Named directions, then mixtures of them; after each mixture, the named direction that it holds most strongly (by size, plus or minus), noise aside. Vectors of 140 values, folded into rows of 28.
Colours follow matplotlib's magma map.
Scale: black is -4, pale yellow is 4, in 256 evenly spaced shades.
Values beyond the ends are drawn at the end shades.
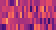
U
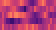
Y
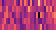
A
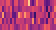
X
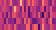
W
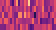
X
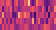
X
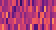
W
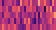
A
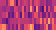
U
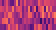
U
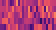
U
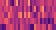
U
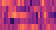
Y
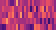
U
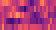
Y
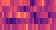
Y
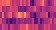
Y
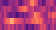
Y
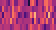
X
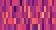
W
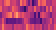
Y
